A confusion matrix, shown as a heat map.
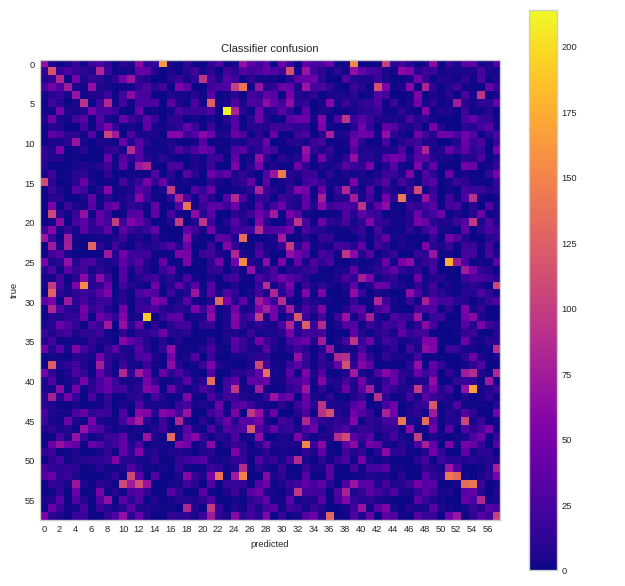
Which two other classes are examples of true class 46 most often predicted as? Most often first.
26, 5
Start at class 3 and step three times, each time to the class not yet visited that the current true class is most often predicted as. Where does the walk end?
57
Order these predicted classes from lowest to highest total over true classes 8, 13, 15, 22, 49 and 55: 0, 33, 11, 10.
11, 33, 10, 0
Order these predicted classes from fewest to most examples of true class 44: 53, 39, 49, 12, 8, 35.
8, 53, 39, 12, 49, 35
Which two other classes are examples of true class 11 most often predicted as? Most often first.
48, 33
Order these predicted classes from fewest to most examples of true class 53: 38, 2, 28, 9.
9, 2, 38, 28
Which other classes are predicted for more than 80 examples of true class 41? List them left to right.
24, 47, 54
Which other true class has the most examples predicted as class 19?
29
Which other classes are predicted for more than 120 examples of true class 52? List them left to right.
22, 25, 51
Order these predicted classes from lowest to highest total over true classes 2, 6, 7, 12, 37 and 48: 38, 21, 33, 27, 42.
42, 21, 27, 38, 33
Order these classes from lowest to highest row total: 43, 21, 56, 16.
43, 56, 21, 16
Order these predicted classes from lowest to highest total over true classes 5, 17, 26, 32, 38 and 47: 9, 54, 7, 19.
9, 19, 7, 54
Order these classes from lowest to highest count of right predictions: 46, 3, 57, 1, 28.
46, 3, 28, 57, 1
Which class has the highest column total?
33
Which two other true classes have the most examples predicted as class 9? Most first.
20, 50
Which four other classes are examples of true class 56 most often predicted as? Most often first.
21, 18, 40, 43
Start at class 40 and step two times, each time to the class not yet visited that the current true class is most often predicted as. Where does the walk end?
27
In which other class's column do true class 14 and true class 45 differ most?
30
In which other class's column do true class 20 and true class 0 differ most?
15
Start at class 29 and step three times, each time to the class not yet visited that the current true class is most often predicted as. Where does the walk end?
28
